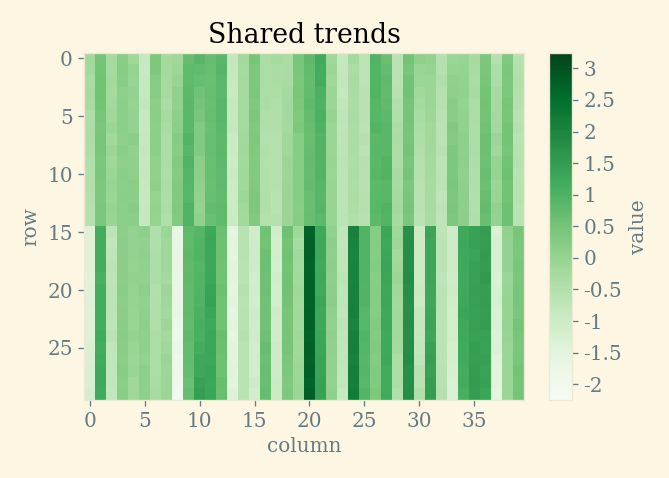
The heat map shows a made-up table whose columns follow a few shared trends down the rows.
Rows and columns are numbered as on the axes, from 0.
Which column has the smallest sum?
13
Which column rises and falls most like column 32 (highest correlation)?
30
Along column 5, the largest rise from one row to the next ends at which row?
15
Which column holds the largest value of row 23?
20
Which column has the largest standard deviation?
24
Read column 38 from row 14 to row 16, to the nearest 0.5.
0.5 0 0
